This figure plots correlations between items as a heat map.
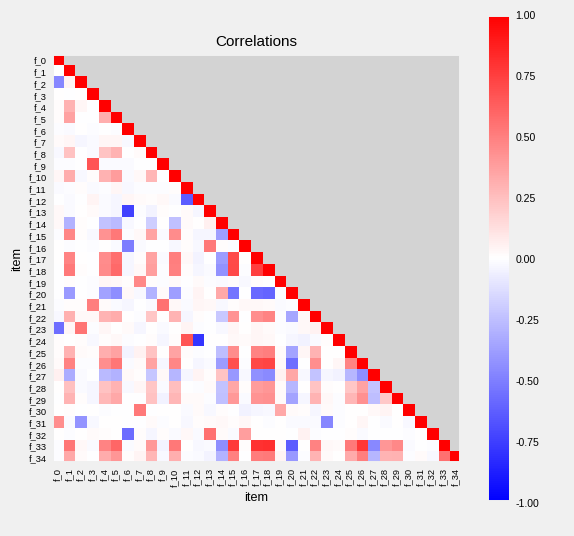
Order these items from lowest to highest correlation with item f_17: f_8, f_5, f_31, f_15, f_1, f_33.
f_31, f_8, f_1, f_5, f_15, f_33
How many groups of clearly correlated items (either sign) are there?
6
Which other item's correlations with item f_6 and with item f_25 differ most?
f_13
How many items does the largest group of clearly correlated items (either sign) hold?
18
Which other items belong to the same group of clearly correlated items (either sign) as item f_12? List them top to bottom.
f_11, f_24
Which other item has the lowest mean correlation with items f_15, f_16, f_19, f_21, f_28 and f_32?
f_6
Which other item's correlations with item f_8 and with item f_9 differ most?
f_3
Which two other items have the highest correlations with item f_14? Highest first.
f_20, f_27
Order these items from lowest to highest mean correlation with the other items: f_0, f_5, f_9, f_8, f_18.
f_0, f_9, f_8, f_5, f_18
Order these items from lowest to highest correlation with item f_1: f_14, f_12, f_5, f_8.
f_14, f_12, f_8, f_5
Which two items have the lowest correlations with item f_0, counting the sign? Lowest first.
f_23, f_2
